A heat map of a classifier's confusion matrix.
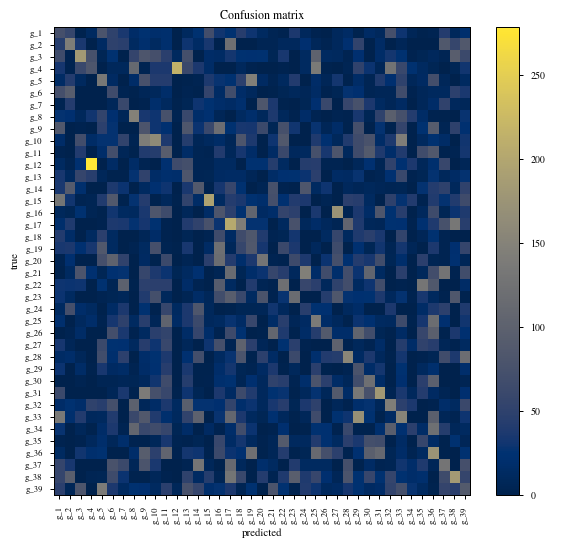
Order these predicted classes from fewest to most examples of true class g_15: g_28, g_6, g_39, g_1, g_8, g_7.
g_7, g_8, g_28, g_39, g_6, g_1
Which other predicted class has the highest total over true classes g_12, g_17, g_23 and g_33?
g_4
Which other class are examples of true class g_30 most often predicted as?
g_36
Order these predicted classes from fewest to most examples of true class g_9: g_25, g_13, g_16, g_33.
g_25, g_33, g_13, g_16
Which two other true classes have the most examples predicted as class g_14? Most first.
g_37, g_33
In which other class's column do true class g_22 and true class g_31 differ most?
g_29
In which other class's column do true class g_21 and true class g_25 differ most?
g_24
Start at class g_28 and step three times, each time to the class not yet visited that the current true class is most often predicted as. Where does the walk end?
g_19
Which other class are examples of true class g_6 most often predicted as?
g_2
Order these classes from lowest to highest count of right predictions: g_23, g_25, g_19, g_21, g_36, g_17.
g_21, g_19, g_23, g_25, g_36, g_17
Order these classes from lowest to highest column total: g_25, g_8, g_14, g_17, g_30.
g_8, g_14, g_30, g_25, g_17
